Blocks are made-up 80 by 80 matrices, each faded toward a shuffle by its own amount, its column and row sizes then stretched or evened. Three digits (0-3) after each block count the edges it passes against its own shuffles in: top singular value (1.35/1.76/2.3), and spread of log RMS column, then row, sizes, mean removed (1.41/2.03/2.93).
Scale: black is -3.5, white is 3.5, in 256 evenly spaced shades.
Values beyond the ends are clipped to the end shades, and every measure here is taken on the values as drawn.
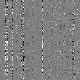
3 3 1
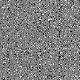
2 2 1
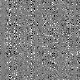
1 3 2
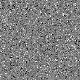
1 1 1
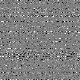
1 0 3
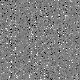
0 2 0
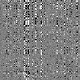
3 3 2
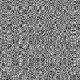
3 1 0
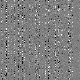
1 3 1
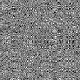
3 1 1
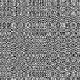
3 1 0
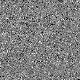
0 0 2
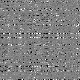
2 1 3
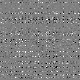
1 2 3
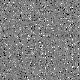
1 1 0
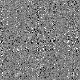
1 2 1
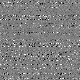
1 0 3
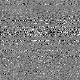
1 0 3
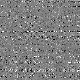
2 1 2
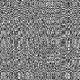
3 2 0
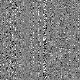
1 3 0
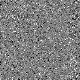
1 1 0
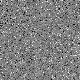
1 0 0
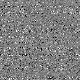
1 1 2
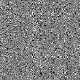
2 2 1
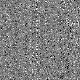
1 2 0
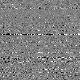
2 0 3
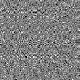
3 0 2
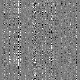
2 3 1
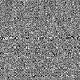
2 0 2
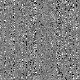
0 3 0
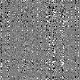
1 3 2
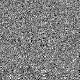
1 1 1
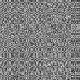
3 2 0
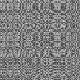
3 2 0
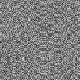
3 0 1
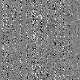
0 3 0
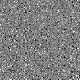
2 1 1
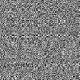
3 1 2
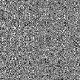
2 2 0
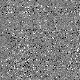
0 1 2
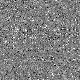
1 0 1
